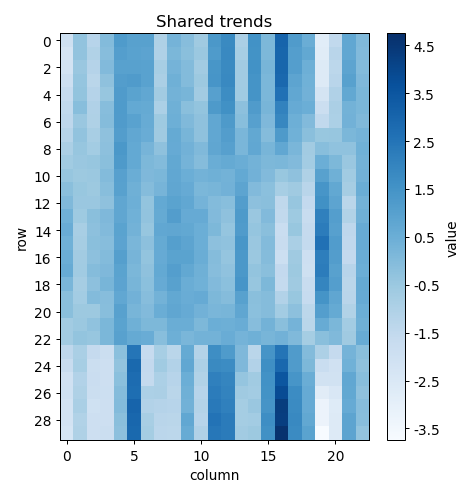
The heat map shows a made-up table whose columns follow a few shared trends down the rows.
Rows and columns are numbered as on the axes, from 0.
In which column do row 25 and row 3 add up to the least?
19
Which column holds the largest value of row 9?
4
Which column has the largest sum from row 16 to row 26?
5
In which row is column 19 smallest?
29
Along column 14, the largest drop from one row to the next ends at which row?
23
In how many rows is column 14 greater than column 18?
23
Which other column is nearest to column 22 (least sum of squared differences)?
9
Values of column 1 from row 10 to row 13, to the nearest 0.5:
-0.5 -0.5 -0.5 -0.5
